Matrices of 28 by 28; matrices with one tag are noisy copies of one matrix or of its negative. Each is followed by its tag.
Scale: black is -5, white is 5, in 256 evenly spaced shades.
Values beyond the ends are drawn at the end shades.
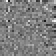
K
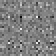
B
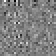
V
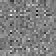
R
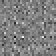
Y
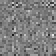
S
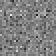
R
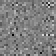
S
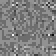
S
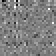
V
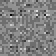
R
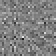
Y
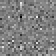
B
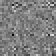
S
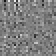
V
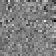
K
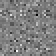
R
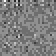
V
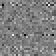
S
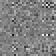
S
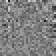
K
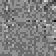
K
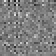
V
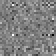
S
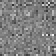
S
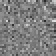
K
